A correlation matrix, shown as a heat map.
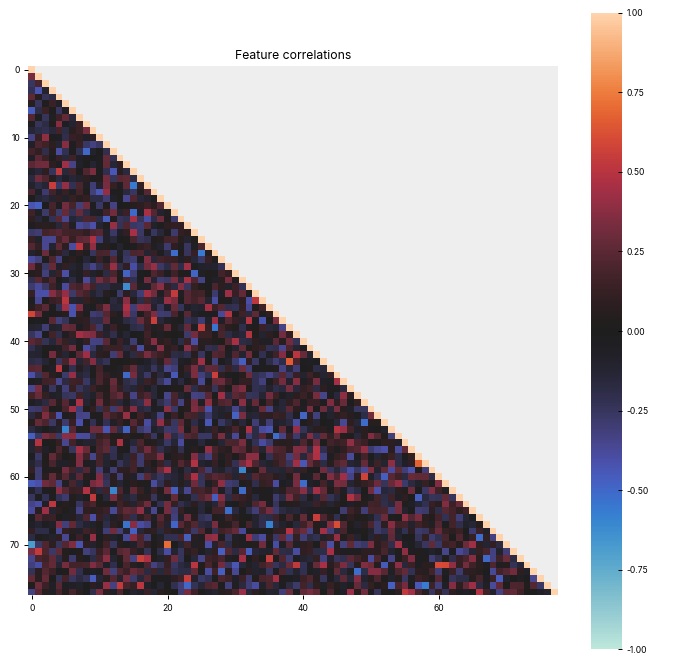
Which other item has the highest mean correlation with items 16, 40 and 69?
76
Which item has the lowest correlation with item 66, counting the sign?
69
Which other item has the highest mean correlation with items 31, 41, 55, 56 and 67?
77
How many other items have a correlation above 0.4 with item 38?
3
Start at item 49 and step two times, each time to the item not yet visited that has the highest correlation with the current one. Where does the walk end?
73
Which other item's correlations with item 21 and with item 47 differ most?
33
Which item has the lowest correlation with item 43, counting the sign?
31
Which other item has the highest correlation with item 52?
19
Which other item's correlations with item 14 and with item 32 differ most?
53
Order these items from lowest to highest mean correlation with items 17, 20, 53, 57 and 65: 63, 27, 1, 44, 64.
1, 44, 63, 27, 64
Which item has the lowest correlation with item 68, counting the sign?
15
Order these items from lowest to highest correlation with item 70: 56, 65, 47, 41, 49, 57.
49, 57, 56, 41, 47, 65
